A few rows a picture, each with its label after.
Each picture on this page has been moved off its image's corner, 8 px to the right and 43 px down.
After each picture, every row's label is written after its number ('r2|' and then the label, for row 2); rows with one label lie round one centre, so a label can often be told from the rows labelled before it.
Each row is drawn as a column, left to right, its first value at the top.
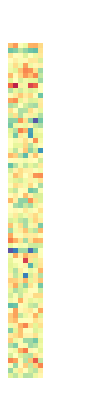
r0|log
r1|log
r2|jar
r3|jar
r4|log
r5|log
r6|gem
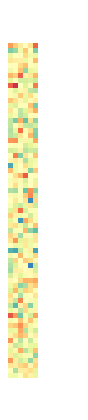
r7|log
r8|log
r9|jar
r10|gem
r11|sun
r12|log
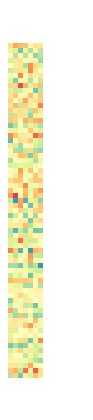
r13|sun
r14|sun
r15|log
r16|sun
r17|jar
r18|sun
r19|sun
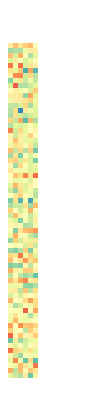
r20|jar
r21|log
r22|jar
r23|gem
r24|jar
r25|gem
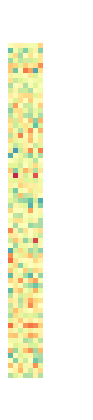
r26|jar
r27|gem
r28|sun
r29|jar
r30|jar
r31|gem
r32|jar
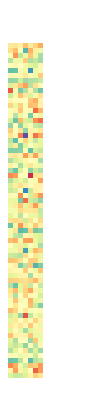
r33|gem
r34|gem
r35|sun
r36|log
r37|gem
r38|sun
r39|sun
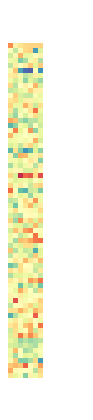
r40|sun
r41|jar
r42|gem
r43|gem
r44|gem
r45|log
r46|gem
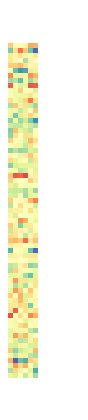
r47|log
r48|gem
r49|gem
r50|gem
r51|log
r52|log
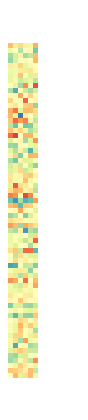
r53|sun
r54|sun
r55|jar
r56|sun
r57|sun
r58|log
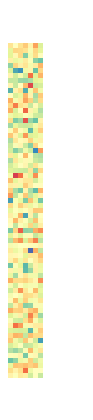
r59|sun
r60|gem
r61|gem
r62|sun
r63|log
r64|gem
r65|jar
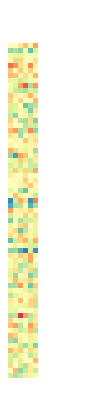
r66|jar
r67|jar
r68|log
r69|log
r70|jar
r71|log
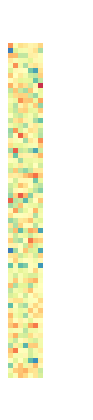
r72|log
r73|jar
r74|sun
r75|sun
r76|gem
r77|gem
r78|log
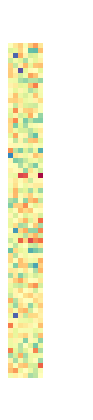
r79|jar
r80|sun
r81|gem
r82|gem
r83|log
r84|log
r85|gem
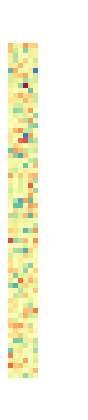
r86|gem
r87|jar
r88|jar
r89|log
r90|sun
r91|gem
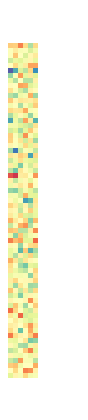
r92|gem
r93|gem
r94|log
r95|sun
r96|jar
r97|gem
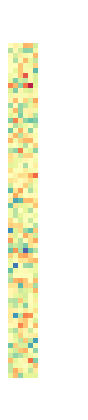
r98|log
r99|sun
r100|jar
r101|log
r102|log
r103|gem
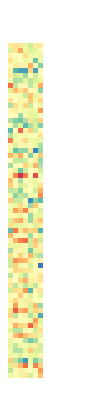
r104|log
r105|gem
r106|gem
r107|gem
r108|jar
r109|gem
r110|sun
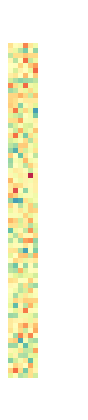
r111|sun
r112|sun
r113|jar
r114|log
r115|gem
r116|jar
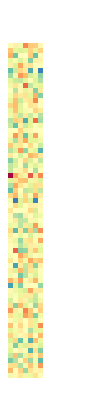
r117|gem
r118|sun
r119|jar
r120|log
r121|gem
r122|sun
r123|gem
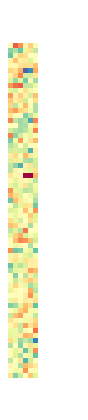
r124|sun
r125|log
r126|log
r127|gem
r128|gem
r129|jar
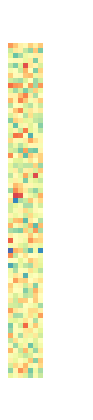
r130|log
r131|sun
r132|sun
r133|jar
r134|log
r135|gem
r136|log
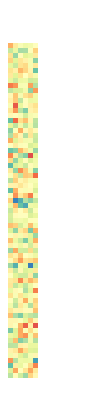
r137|log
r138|sun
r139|jar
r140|jar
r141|sun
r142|gem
